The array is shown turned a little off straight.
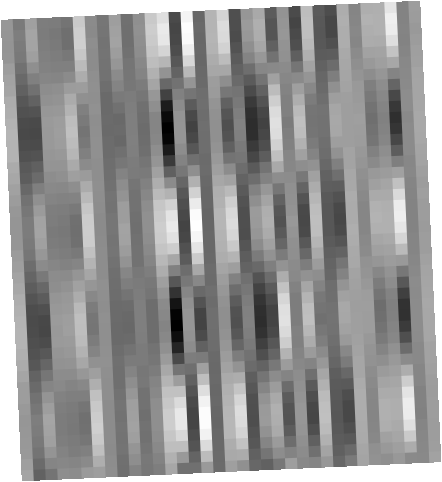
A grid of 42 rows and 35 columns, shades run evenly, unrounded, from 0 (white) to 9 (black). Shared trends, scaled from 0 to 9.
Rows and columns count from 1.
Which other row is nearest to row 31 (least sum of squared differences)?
9
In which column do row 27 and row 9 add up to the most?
14
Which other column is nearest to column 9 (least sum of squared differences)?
17
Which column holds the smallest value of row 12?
23
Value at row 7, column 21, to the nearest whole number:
6
